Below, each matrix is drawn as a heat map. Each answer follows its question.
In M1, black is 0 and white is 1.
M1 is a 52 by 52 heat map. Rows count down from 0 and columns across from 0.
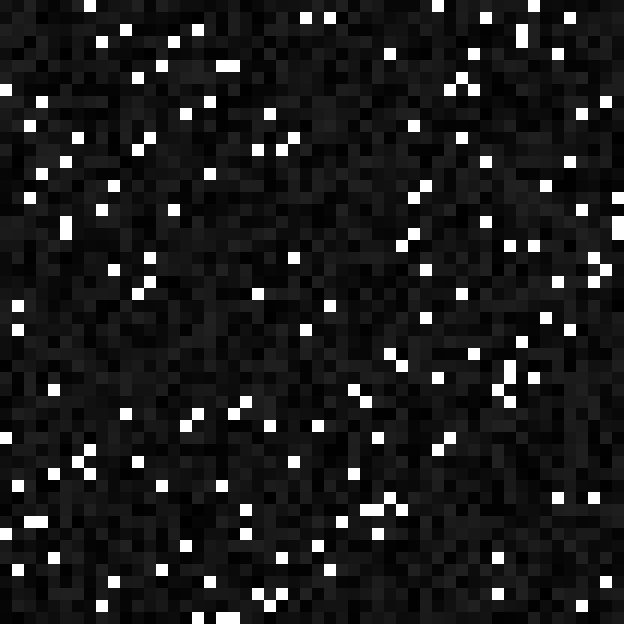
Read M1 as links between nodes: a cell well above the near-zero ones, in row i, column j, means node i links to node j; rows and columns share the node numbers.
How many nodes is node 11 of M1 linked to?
4
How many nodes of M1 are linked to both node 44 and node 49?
0
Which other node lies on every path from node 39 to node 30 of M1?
node 7
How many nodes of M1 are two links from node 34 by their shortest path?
3
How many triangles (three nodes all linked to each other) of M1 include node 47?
1
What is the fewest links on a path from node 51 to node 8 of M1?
5
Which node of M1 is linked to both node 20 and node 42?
node 33
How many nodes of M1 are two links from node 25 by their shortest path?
2
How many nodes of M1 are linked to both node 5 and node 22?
0
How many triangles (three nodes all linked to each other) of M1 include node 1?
2
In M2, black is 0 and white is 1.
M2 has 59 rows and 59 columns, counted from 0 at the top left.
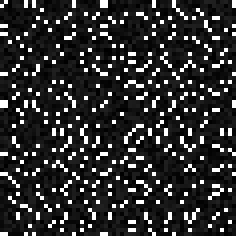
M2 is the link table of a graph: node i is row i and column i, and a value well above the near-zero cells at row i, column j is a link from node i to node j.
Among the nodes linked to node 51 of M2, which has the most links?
node 6
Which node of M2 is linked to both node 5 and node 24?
node 14
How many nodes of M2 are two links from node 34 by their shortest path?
2
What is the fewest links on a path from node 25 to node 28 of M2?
3
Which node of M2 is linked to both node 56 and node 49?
node 52
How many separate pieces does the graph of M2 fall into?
3
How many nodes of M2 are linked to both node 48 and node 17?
1
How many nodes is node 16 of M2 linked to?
10
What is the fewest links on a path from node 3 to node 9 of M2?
2
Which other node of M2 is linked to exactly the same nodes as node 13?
node 57
